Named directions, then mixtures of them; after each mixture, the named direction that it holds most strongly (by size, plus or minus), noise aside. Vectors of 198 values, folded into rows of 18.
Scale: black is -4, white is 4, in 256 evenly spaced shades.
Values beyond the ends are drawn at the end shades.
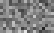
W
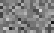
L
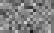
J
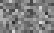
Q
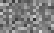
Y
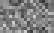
W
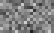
J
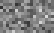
Q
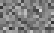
L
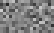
Y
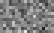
W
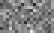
J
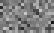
L
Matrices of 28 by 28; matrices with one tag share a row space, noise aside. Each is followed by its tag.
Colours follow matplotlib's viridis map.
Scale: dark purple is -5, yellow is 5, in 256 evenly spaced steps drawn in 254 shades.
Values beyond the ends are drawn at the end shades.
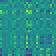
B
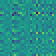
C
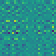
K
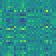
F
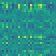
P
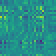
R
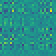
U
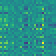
R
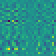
K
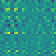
K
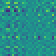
K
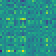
F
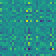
B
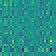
U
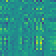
R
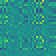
R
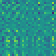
K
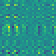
K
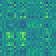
F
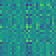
B
